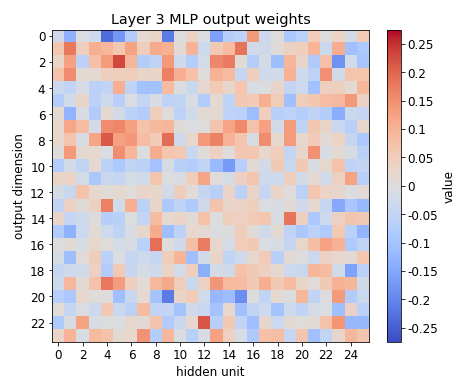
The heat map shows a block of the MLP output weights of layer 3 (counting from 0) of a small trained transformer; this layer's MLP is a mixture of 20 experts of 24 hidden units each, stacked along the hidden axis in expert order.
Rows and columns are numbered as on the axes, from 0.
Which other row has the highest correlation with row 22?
16
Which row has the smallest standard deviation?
12
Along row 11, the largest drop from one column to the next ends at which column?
25
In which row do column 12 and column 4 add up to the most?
8
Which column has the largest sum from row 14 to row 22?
23
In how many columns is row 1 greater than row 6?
22
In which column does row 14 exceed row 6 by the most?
19
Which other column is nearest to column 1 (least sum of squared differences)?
6
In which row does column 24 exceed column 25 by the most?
11
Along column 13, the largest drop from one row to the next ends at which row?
20
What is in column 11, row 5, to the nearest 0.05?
0
